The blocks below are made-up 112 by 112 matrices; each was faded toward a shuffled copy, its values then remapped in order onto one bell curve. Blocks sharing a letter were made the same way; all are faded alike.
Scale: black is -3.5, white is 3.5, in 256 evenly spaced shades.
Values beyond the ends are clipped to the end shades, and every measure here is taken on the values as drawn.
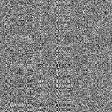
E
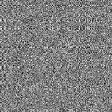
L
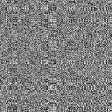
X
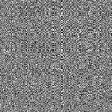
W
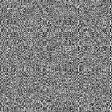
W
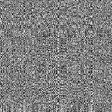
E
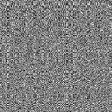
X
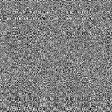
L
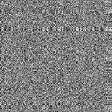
X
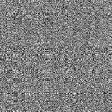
L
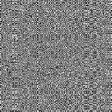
W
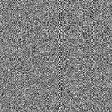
E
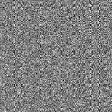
E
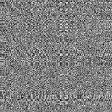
X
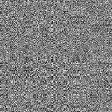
X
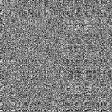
L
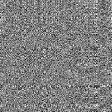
L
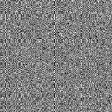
W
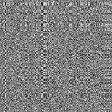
W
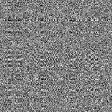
L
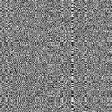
W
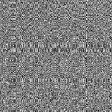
W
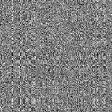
E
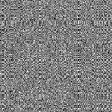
W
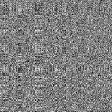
X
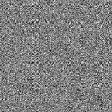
L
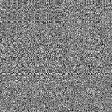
L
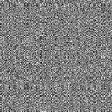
W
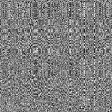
W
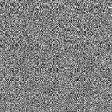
L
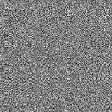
L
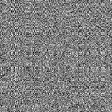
X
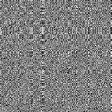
W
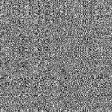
L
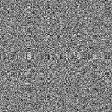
L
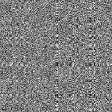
E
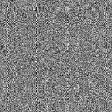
E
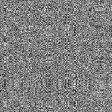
E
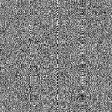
E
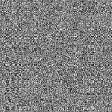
L
